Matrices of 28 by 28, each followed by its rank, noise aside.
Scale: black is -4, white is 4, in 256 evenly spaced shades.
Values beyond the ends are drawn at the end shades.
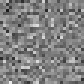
eight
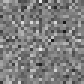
six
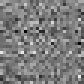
five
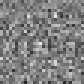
seven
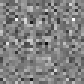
five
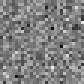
eight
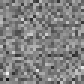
eight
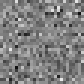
seven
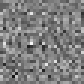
five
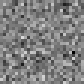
six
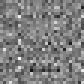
five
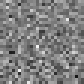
seven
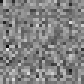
six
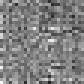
four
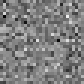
six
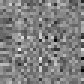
four
